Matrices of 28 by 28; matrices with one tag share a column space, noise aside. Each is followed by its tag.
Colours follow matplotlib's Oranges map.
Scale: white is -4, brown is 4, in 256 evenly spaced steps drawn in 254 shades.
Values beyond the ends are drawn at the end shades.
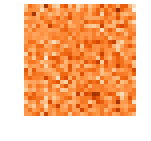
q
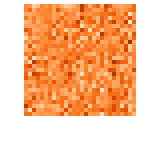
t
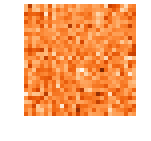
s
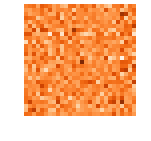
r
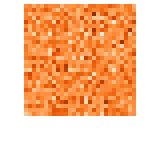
r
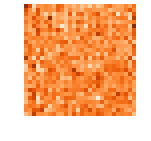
s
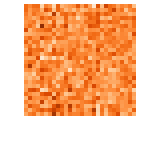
s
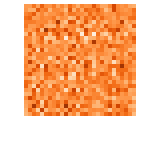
t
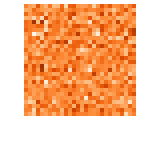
r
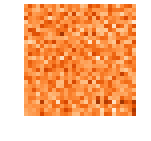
r
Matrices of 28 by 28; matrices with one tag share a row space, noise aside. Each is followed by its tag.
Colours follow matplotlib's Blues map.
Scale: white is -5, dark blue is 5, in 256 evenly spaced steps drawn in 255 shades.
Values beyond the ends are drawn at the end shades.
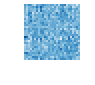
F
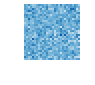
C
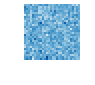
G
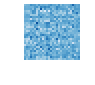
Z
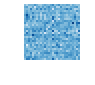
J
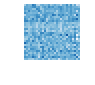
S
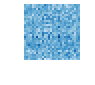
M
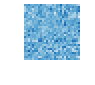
C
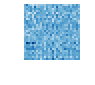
J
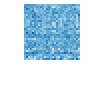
J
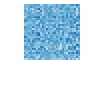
S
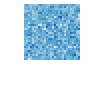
C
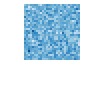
C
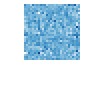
S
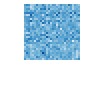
Z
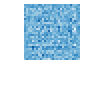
M
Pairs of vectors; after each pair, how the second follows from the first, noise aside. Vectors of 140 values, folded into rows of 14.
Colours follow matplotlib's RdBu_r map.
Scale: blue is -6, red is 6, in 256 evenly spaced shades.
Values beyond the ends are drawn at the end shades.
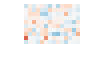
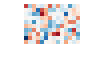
negated, scaled up.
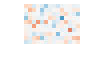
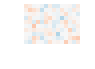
shrunk.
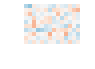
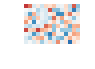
negated, scaled up.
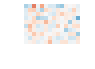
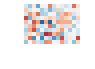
wrapped around, negated, scaled up.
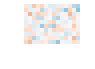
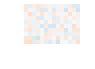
shrunk.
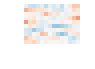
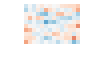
reversed.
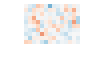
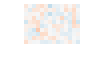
shrunk.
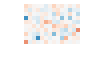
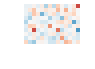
wrapped around, negated.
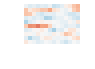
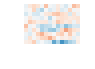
wrapped around, negated.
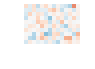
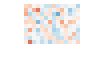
reversed.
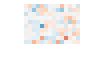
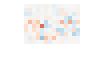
negated, partly zeroed.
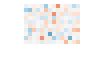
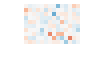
negated, partly zeroed.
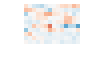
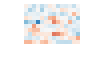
reversed.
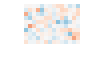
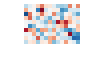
negated, scaled up.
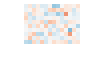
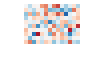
negated, scaled up.
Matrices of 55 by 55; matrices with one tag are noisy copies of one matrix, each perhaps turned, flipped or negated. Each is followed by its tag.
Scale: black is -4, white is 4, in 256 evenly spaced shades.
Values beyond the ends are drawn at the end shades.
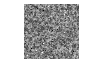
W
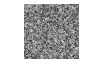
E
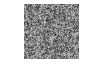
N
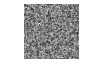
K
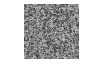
N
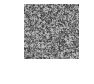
W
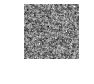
W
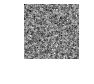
W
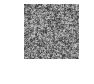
N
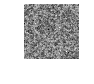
E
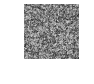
N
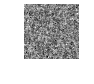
N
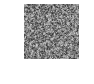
K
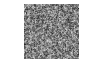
W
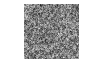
E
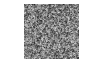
K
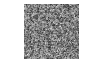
K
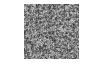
W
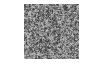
N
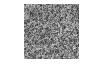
E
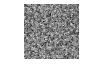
K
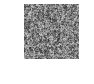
N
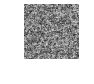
W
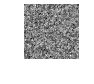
W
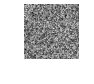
E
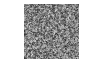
K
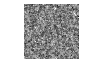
W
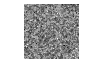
E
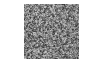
K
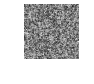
N
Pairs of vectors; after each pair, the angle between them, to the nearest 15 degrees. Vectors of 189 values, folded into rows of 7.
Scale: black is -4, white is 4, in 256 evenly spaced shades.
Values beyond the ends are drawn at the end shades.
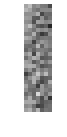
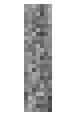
45 degrees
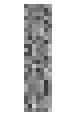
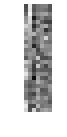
90 degrees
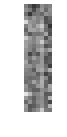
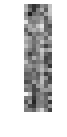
30 degrees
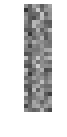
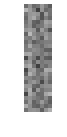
165 degrees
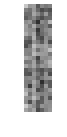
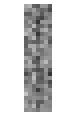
45 degrees
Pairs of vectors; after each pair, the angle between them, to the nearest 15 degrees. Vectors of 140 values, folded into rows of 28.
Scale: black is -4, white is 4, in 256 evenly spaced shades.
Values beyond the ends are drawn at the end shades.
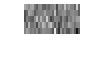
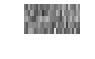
75 degrees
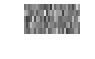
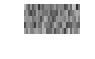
105 degrees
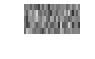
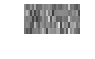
120 degrees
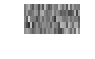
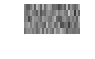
135 degrees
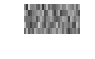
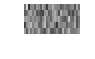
150 degrees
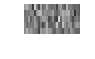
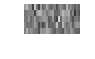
15 degrees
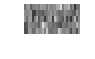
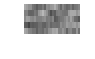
105 degrees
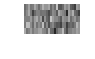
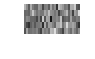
150 degrees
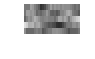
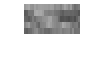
105 degrees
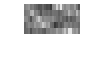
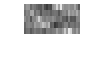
15 degrees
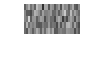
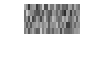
150 degrees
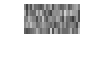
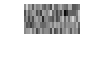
150 degrees
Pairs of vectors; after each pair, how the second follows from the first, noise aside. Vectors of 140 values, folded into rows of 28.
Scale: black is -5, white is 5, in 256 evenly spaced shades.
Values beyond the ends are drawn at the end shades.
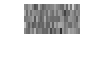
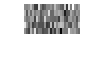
scaled up.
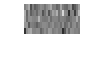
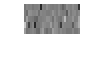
reversed, partly zeroed.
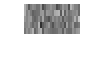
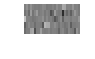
reversed, partly zeroed.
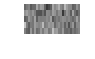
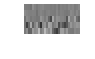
reversed, partly zeroed.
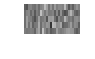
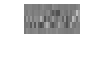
wrapped around, partly zeroed.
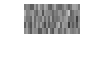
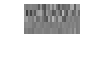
wrapped around, partly zeroed.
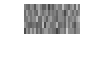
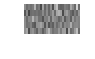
shuffled.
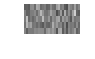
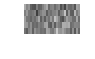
shuffled.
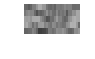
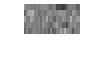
reversed, partly zeroed.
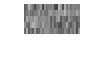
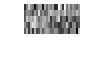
scaled up.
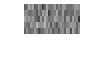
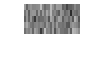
shuffled.
